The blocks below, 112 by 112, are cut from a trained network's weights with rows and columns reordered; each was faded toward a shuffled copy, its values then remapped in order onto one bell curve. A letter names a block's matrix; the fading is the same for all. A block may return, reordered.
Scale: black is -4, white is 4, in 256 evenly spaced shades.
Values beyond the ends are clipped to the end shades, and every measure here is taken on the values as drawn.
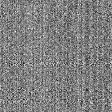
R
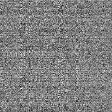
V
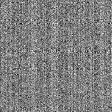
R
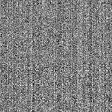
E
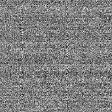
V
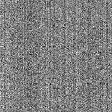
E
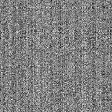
E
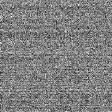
V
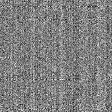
E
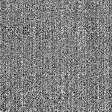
R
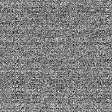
V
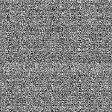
V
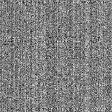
R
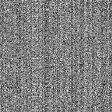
E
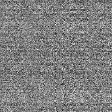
V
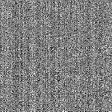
E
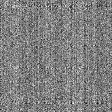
E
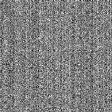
E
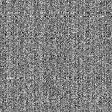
E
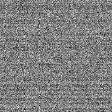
V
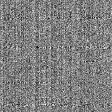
E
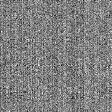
R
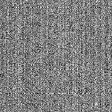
E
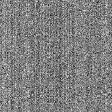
E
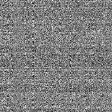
V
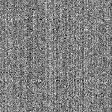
R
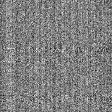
E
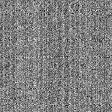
R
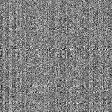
E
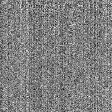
E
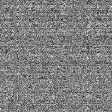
V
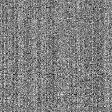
E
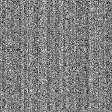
R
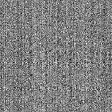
E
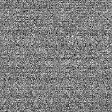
V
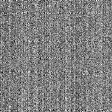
R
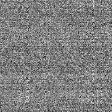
V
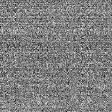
V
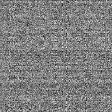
V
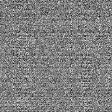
V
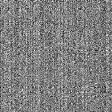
R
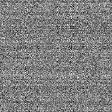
V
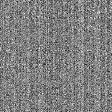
R
